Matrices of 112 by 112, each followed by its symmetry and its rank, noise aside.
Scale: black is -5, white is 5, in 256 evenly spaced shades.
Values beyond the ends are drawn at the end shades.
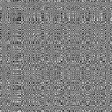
symmetric, rank three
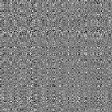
antisymmetric, rank four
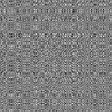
no symmetry, rank four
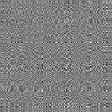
no symmetry, rank four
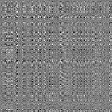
no symmetry, rank three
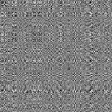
symmetric, rank four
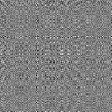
antisymmetric, rank four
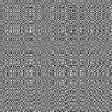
no symmetry, rank two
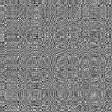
no symmetry, rank four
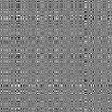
antisymmetric, rank two
